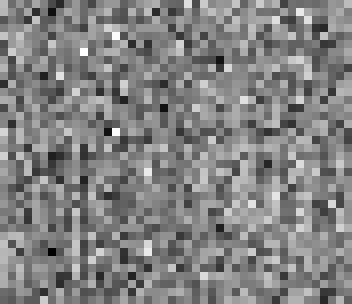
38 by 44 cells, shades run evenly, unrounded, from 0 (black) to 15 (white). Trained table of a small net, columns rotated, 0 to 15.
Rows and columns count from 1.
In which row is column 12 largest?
33
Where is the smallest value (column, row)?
7, 32
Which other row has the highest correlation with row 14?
11
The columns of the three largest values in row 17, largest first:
15, 1, 9
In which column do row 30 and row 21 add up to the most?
31
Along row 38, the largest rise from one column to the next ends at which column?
6
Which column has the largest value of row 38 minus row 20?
8
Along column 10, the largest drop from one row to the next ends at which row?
26
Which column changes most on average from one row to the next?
14
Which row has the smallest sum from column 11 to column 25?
18
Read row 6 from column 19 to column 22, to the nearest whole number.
3 8 7 8
